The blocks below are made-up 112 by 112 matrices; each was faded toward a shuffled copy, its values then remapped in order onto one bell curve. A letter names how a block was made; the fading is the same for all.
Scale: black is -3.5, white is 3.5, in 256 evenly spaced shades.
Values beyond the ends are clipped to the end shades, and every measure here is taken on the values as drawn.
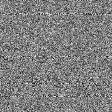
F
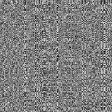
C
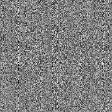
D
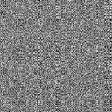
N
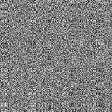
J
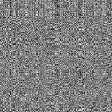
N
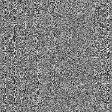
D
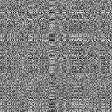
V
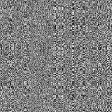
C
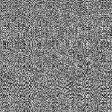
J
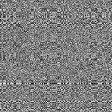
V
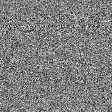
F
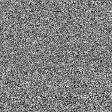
F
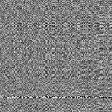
V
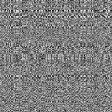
V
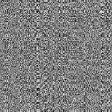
C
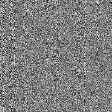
D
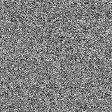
F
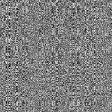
C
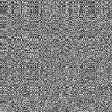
V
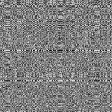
V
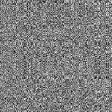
J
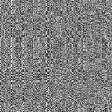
C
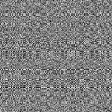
V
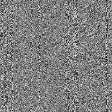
D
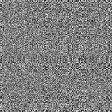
N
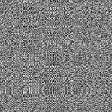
N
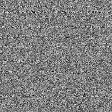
F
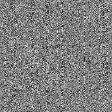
D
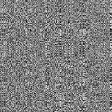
C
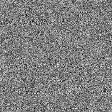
F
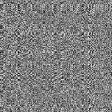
N
